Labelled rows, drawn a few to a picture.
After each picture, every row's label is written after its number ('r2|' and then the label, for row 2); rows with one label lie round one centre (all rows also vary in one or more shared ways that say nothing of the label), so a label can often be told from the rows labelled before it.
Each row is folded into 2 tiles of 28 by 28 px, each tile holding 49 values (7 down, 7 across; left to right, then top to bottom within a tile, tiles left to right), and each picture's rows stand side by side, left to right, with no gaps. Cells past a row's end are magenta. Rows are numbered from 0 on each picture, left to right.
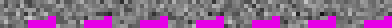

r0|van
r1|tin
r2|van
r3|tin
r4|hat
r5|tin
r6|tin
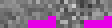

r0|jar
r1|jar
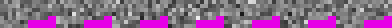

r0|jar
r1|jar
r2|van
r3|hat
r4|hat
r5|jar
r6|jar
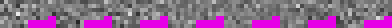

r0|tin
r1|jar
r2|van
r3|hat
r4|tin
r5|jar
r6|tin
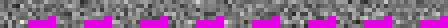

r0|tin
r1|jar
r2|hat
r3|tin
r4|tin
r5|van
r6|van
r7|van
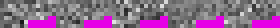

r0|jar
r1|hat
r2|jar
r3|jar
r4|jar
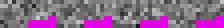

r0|jar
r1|jar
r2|van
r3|hat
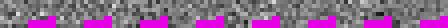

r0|jar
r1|van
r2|van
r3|hat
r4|jar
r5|tin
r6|tin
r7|jar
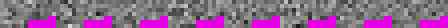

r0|hat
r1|van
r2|hat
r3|jar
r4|hat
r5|jar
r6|van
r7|van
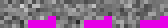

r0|hat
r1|tin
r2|jar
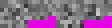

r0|jar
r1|hat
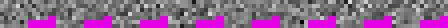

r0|jar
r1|jar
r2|jar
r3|jar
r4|jar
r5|tin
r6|van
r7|hat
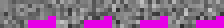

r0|hat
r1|tin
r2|tin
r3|tin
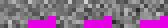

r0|jar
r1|jar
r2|van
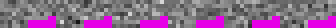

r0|van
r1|hat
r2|van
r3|tin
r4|van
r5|jar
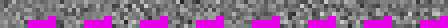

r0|van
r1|jar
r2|tin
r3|tin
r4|hat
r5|hat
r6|tin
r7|van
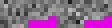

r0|jar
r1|hat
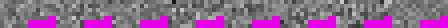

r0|hat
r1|van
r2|hat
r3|van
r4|jar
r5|hat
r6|jar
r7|tin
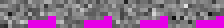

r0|jar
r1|hat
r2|hat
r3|jar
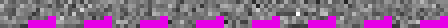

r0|hat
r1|van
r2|hat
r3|hat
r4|van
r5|van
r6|van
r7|jar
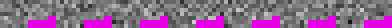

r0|van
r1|jar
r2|van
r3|tin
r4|hat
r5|jar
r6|tin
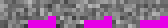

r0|hat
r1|hat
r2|hat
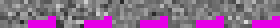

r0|hat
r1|hat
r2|van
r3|van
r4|van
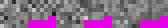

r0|tin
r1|jar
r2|hat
